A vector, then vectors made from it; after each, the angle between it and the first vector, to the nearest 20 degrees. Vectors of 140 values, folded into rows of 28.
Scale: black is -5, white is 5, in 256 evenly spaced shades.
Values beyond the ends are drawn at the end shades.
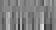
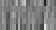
140 degrees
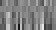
20 degrees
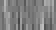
40 degrees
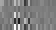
100 degrees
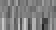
120 degrees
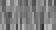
140 degrees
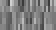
120 degrees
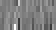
60 degrees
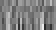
20 degrees
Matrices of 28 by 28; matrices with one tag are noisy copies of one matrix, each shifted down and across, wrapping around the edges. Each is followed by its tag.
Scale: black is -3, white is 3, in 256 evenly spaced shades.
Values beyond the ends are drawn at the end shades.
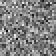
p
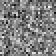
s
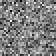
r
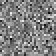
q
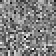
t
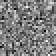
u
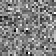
q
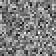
p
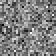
r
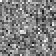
u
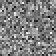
p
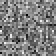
s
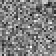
u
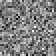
p
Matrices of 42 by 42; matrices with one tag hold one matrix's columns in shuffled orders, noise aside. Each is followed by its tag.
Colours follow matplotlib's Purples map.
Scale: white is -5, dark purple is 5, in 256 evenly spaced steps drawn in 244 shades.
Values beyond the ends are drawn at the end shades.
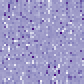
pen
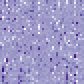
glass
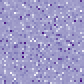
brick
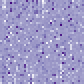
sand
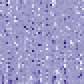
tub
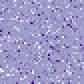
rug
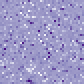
brick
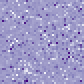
brick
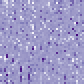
glass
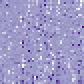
tub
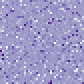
rug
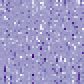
glass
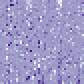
tub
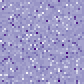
brick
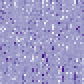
glass
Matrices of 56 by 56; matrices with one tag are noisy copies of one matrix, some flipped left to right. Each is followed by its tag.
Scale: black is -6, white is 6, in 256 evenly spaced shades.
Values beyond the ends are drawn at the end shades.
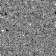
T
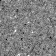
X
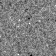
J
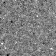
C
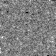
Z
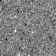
X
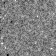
C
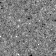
J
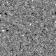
T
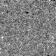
Z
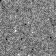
X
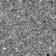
C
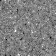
X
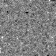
Z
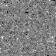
Z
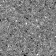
J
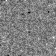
Z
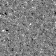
T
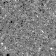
C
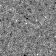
J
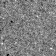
C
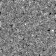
T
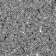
X
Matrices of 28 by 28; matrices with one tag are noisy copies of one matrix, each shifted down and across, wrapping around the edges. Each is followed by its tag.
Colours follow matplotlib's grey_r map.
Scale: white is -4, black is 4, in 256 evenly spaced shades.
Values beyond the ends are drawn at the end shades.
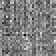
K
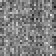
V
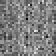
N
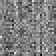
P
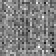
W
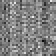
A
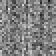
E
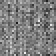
K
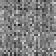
W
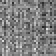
K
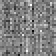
K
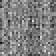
V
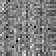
P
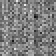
A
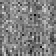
V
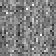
V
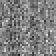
V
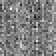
W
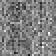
N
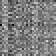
A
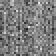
W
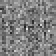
E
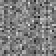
E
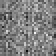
N
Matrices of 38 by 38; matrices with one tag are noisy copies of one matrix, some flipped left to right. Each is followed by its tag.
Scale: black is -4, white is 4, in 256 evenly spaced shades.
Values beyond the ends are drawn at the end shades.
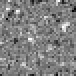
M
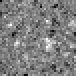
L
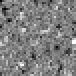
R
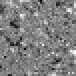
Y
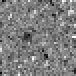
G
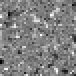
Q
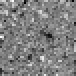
G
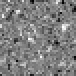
M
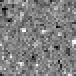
R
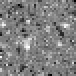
L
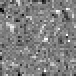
M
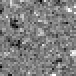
Y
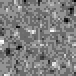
R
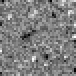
G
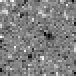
G
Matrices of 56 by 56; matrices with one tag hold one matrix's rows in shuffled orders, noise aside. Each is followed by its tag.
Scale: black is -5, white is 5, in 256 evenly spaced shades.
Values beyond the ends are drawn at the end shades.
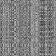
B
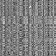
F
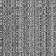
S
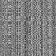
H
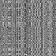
H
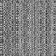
S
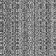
S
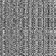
F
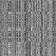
H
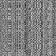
H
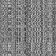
H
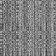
S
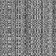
H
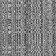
H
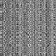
S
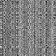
S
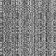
S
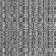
F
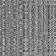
F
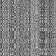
B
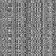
H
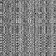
S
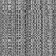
H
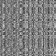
F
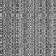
S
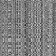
H
